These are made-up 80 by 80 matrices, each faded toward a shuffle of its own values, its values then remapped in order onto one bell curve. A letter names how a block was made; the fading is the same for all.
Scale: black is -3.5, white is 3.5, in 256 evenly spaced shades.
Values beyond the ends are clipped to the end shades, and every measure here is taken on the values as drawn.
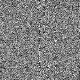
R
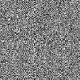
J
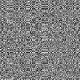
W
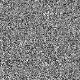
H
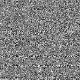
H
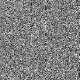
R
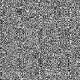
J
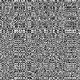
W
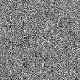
J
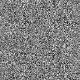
R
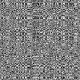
W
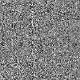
R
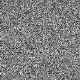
H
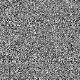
H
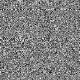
H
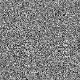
H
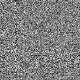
H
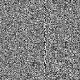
J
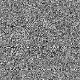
H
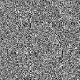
J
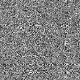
H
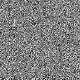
R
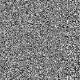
R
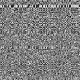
W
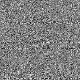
H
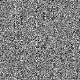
R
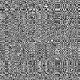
W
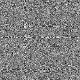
H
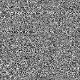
H
